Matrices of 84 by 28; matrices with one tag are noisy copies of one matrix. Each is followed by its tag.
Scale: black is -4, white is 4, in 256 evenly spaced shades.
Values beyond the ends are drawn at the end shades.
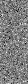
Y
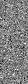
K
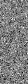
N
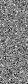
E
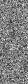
N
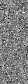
E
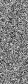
N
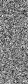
Y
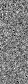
E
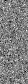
N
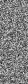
N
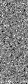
Y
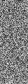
Y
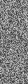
N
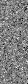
E
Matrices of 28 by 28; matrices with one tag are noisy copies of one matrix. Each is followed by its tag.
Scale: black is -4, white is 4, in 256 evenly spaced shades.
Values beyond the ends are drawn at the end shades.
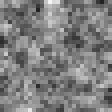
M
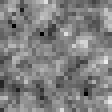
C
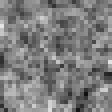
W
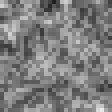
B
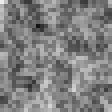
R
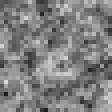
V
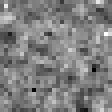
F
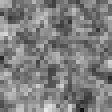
W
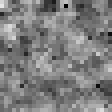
B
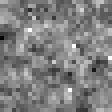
F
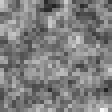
B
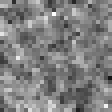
W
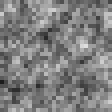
C
